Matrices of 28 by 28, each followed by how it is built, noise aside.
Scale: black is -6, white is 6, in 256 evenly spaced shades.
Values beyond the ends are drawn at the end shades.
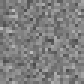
repeating rows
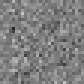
low rank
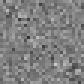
banded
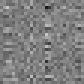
low rank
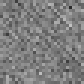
Toeplitz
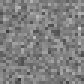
noise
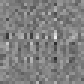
low rank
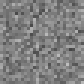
repeating rows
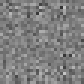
low rank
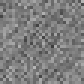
Hankel
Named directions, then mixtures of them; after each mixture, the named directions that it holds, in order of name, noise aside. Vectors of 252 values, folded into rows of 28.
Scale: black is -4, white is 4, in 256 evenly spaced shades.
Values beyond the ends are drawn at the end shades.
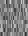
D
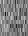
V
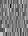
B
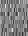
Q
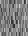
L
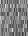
Q, V.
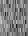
D, V.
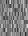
B, D.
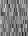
D, Q, V.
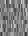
D.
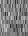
V.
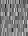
Q.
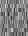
Q.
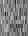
V.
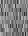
B, Q, V.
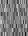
D, Q, V.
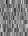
D.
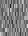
B, D, L.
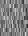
B, D, L.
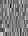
B.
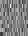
B.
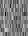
B, V.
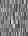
L.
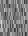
D, V.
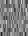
D.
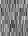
L, Q, V.
